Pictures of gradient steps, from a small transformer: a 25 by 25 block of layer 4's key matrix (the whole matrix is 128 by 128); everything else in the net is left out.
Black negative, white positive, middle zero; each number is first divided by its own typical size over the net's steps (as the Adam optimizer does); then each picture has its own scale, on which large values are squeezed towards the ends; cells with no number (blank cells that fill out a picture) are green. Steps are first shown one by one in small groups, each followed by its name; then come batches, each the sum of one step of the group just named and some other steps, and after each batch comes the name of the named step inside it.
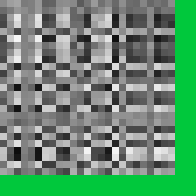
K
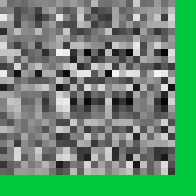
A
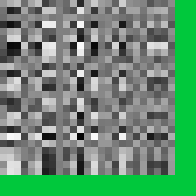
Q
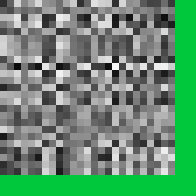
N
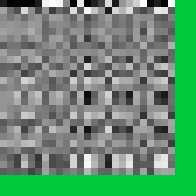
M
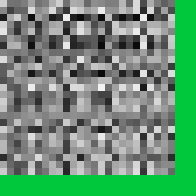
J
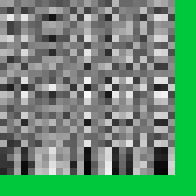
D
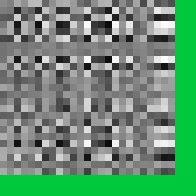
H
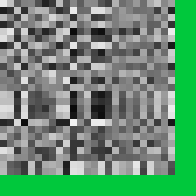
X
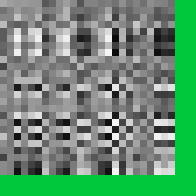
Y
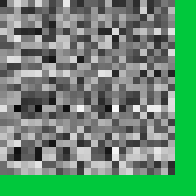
K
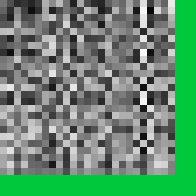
M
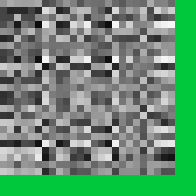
H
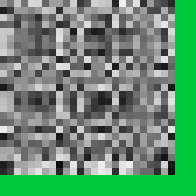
A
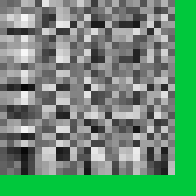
D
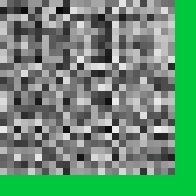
J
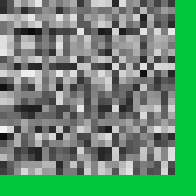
N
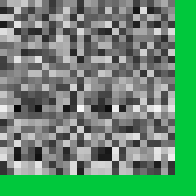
K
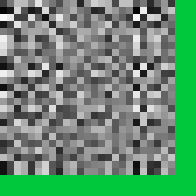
N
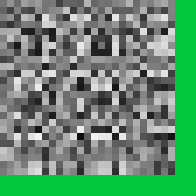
Q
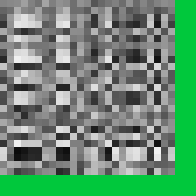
K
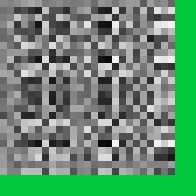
H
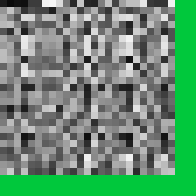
M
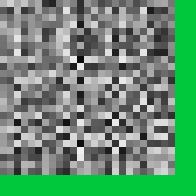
Y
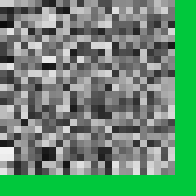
X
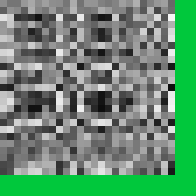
A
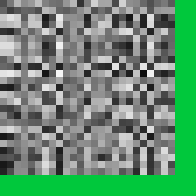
N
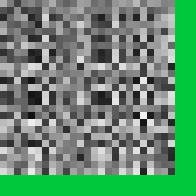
J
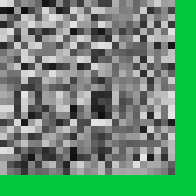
X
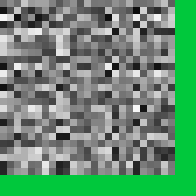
A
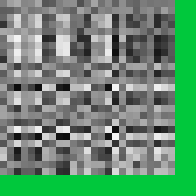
K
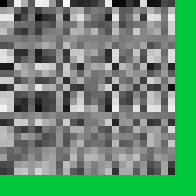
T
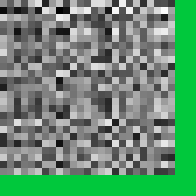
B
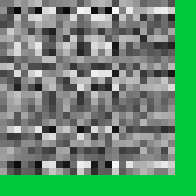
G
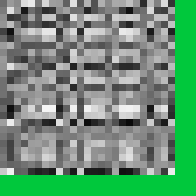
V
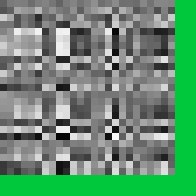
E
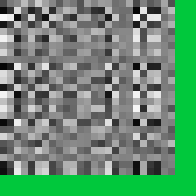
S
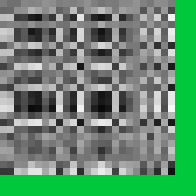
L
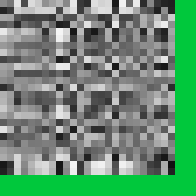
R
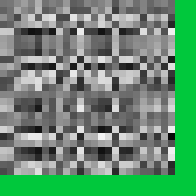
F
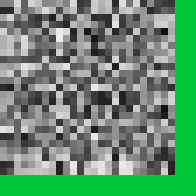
R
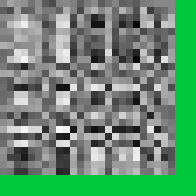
E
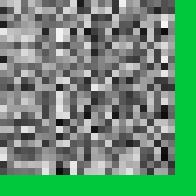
R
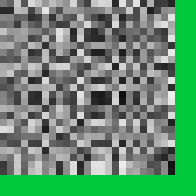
R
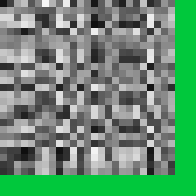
T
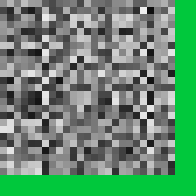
F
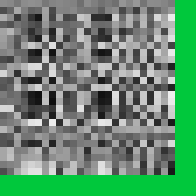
L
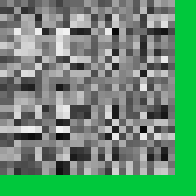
E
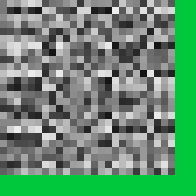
G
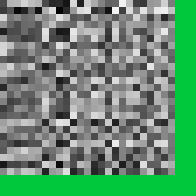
B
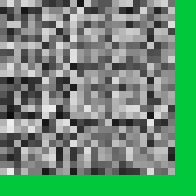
V
